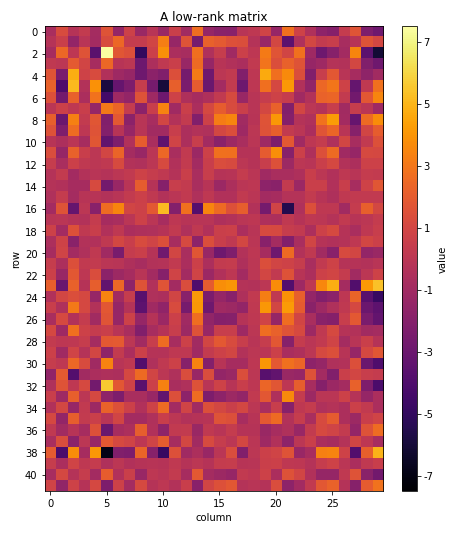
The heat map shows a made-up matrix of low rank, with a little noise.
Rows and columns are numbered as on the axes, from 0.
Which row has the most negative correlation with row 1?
33
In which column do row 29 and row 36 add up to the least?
5
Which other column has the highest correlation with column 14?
12
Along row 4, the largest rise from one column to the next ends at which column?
2
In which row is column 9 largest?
16
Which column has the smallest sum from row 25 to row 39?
8
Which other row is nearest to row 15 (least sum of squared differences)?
13
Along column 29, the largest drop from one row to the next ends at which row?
24
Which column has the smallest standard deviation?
18
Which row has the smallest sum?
20
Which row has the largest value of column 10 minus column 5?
23
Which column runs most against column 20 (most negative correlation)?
26
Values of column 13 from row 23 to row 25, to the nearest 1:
-4 4 4
